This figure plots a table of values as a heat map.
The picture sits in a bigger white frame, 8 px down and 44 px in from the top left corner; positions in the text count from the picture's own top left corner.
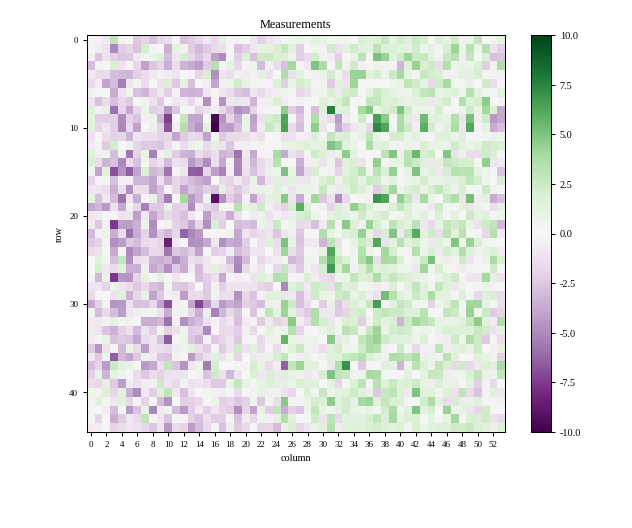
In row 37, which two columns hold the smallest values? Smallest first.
25, 15
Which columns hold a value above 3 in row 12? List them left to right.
31, 32, 36
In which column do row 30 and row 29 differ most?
37
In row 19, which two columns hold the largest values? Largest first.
27, 34
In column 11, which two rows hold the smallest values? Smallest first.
25, 11
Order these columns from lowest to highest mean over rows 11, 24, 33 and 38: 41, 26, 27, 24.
27, 24, 26, 41
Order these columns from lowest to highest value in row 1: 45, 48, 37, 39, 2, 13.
13, 2, 45, 48, 39, 37
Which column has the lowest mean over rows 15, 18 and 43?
16
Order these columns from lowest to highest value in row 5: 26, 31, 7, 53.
31, 7, 53, 26
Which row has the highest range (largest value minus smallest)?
10
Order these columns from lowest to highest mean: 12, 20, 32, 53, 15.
15, 12, 20, 53, 32
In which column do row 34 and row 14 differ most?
51
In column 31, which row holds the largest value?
8
